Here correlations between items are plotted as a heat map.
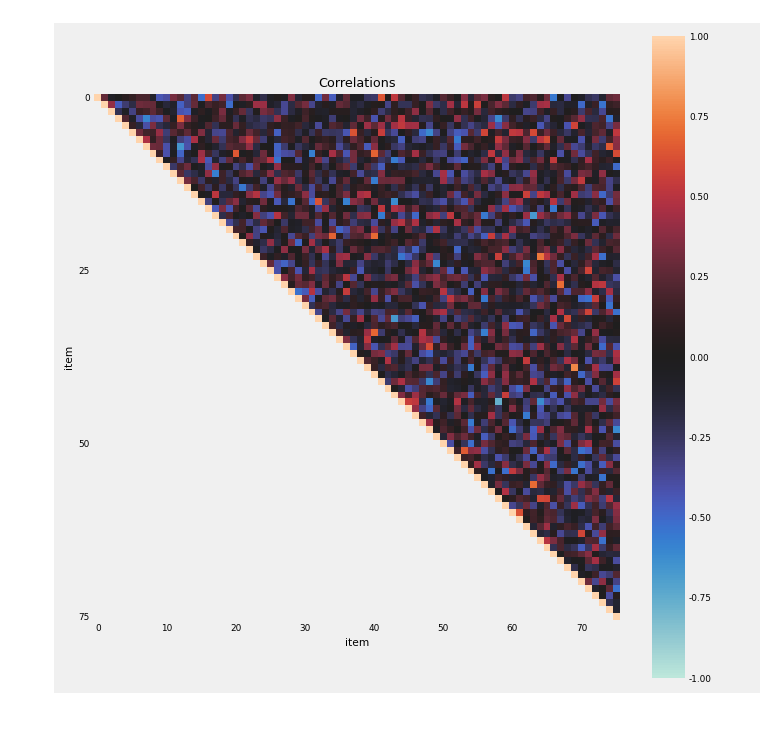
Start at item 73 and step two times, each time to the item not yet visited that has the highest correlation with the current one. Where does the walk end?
67
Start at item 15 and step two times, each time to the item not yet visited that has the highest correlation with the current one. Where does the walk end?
68
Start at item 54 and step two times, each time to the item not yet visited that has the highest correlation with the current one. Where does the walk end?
61
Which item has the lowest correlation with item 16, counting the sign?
66
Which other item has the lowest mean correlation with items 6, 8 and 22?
52
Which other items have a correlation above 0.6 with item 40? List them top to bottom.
8, 20, 34
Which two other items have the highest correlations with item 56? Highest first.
63, 5
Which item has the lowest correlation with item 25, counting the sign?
62
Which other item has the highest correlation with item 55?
1
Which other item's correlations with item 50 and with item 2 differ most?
12
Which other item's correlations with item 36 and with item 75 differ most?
48
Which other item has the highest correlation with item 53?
51
